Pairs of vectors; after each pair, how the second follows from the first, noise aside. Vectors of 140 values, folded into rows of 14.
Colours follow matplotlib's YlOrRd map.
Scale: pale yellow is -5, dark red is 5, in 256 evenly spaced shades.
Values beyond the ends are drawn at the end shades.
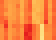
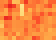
wrapped around, partly zeroed.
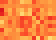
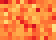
reversed, negated.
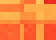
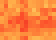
wrapped around, negated, shrunk.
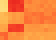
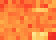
reversed, negated, partly zeroed.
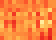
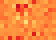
wrapped around, negated, partly zeroed.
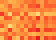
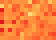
wrapped around, partly zeroed.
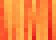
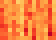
copied.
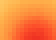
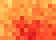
copied.
